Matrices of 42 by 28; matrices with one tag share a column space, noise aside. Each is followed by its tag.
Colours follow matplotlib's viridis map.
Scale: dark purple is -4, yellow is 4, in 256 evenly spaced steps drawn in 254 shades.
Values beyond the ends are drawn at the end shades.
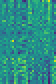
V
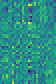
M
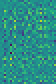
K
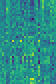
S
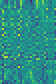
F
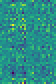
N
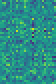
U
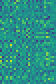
U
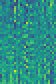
M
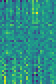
V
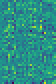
N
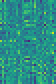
V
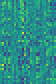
S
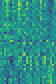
S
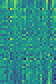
F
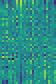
F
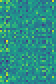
U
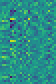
K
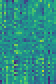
V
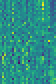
S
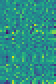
N
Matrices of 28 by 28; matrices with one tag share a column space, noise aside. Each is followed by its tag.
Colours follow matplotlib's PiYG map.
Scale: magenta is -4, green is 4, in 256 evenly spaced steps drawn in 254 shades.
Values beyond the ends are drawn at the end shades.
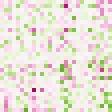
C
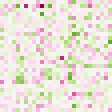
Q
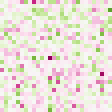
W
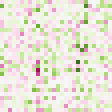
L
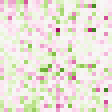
C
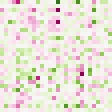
W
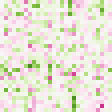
C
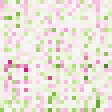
C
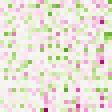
L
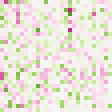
W
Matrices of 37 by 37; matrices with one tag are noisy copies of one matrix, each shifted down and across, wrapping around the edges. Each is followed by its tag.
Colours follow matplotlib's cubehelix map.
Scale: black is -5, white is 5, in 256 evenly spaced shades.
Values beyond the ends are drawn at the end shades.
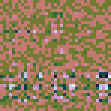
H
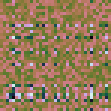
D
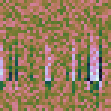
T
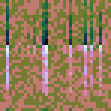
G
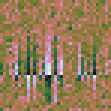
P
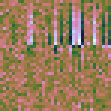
T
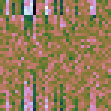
T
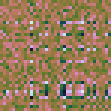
D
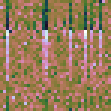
G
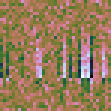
T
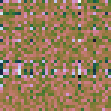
D
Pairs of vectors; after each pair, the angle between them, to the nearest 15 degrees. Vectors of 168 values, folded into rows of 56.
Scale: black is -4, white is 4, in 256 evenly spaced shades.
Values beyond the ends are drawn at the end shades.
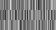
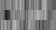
75 degrees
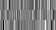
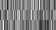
135 degrees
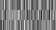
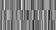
60 degrees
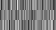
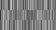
45 degrees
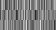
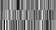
90 degrees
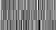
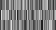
105 degrees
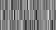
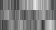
90 degrees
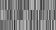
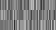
15 degrees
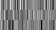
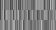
135 degrees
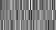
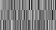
150 degrees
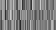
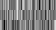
120 degrees
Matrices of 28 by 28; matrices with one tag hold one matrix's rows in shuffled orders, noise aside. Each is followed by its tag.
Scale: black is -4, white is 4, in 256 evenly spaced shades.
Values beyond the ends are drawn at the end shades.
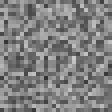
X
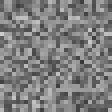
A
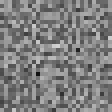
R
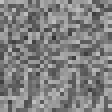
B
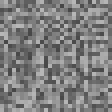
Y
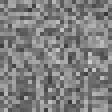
Y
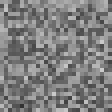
X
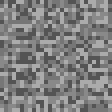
Y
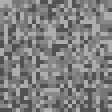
R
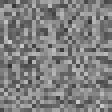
R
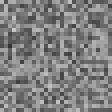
Y
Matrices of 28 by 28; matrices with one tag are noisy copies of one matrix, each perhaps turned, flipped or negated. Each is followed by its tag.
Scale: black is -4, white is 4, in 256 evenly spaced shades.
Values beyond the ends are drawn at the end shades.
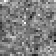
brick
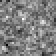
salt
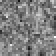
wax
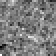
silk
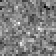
salt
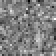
wax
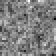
wax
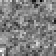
brick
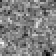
silk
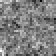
brick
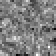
wax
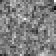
silk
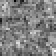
brick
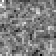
brick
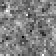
salt
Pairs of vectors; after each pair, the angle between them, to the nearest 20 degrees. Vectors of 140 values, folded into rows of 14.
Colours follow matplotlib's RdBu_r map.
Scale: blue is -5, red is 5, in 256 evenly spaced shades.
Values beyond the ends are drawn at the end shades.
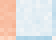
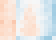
40 degrees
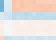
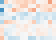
40 degrees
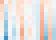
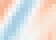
80 degrees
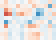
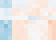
100 degrees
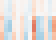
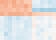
80 degrees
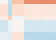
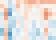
60 degrees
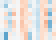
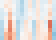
120 degrees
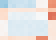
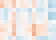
140 degrees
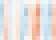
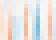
140 degrees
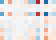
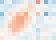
60 degrees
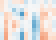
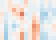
160 degrees
